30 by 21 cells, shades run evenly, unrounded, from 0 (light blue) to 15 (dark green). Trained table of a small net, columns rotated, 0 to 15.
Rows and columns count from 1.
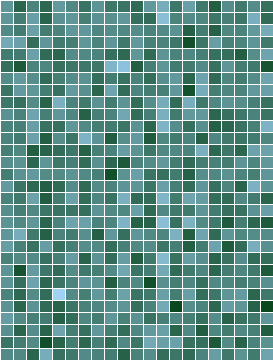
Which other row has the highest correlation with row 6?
23
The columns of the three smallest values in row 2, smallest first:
13, 20, 3
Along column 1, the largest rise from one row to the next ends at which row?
5
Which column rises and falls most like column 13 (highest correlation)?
15
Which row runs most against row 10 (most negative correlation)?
30
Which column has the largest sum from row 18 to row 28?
4
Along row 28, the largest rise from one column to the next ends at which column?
14
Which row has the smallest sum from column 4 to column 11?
25
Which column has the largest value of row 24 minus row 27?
9
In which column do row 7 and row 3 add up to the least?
21
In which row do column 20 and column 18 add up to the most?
19
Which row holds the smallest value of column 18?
26
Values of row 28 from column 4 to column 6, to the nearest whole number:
12 5 9
